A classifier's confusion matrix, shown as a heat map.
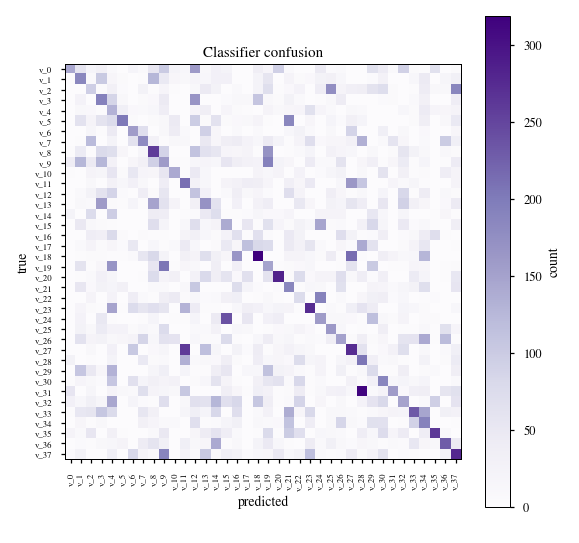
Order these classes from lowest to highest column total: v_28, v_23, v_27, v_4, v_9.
v_23, v_27, v_28, v_9, v_4
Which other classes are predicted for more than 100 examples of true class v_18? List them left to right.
v_16, v_27, v_34
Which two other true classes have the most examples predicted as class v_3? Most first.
v_13, v_9
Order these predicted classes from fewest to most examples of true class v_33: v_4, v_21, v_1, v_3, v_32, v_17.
v_17, v_32, v_1, v_4, v_3, v_21
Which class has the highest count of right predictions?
v_18
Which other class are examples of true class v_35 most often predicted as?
v_21
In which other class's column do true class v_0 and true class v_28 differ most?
v_12
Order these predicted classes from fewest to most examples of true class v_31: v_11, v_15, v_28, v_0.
v_15, v_0, v_11, v_28
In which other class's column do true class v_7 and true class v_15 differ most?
v_24
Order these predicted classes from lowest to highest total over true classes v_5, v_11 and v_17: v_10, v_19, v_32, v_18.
v_32, v_10, v_19, v_18
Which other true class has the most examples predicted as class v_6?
v_27
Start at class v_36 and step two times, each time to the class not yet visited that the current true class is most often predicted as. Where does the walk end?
v_4
